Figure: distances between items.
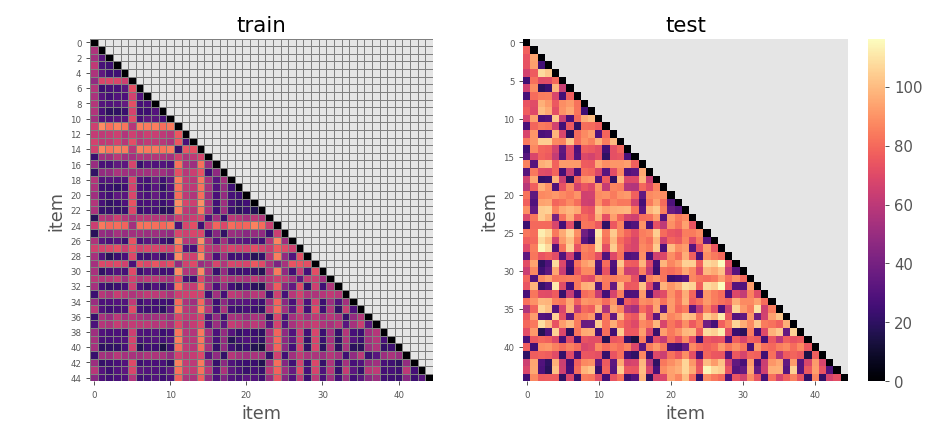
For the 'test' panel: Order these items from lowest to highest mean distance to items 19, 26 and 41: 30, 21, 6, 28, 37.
37, 28, 21, 30, 6
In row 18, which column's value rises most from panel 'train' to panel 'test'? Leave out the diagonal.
22
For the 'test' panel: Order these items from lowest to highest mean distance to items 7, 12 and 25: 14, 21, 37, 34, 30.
14, 30, 37, 21, 34
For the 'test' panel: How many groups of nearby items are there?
6
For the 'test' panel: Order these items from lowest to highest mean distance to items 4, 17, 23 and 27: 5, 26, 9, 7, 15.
15, 7, 5, 26, 9
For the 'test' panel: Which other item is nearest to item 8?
9
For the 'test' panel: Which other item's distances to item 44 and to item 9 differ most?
5
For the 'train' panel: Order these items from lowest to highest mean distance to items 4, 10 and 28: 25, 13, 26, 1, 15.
26, 1, 25, 15, 13
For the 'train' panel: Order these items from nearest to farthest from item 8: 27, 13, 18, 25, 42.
42, 18, 25, 13, 27
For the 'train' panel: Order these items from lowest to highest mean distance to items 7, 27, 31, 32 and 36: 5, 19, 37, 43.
19, 43, 37, 5
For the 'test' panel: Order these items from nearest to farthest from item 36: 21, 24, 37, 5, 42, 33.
42, 33, 5, 24, 21, 37
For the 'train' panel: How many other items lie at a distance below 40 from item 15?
8
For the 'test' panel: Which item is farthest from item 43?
25
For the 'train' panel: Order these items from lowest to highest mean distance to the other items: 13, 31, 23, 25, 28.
28, 25, 23, 31, 13
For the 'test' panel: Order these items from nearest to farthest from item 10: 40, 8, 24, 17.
17, 24, 40, 8
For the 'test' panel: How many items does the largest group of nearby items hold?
13
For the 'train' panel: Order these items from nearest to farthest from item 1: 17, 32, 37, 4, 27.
32, 4, 17, 37, 27
